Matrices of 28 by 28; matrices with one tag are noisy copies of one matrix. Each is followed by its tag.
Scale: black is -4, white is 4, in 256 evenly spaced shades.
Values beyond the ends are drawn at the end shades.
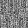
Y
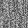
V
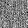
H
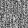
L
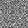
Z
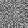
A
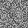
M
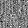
L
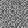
Z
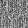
Y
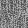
Y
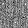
H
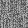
Y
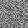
A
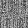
Y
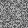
M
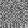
A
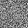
M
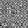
Z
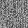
H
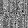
V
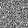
M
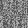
V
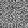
A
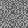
Z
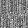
Y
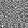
A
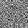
A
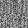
L
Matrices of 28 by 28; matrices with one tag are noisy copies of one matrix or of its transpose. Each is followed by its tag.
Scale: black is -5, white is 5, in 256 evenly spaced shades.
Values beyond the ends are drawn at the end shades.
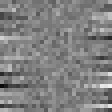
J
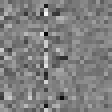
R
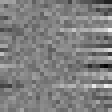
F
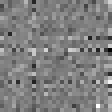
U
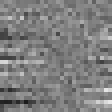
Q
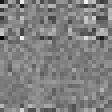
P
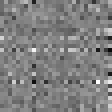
U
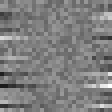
J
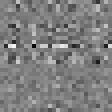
R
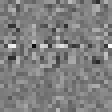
R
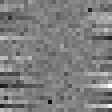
J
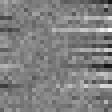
F
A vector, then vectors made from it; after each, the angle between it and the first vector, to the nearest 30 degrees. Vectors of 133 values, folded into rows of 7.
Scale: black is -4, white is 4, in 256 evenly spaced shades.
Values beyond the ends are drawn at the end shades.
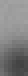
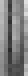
60 degrees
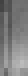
150 degrees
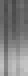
150 degrees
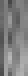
120 degrees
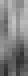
30 degrees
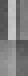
90 degrees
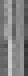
90 degrees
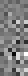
90 degrees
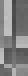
90 degrees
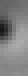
120 degrees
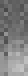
150 degrees
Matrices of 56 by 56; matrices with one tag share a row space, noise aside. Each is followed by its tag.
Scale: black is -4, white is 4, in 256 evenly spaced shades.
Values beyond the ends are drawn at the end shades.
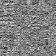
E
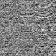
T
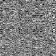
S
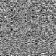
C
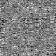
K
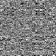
S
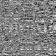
T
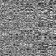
T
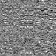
T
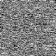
K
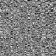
C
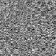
C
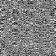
K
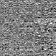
T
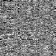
E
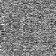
K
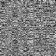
K
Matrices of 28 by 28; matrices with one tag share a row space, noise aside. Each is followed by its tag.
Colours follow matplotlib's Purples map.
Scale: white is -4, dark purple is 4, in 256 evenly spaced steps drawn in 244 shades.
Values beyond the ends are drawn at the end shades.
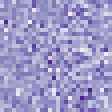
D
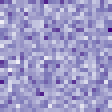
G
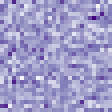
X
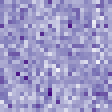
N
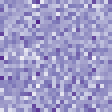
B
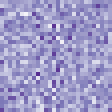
B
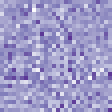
B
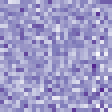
N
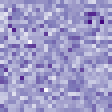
X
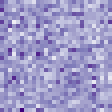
X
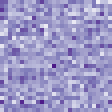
X
